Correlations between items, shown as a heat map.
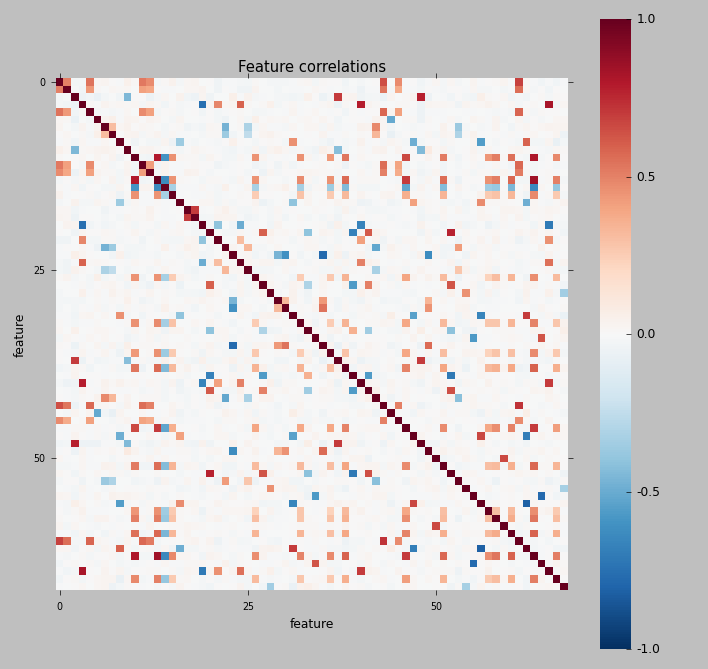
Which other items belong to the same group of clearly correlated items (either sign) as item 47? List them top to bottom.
8, 16, 31, 56, 62
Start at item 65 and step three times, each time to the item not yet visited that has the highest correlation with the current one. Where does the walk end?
24
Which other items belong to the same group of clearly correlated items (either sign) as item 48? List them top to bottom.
2, 9, 37
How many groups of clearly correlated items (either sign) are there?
13
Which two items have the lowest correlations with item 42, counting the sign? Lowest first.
22, 53
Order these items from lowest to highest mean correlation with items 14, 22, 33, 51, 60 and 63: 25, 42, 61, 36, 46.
42, 61, 25, 36, 46
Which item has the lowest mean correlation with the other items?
14
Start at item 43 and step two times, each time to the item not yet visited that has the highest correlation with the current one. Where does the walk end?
0
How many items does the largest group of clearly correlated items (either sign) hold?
15
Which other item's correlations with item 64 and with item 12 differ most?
55
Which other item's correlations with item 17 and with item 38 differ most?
18
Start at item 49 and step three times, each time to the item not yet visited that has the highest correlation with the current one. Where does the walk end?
29
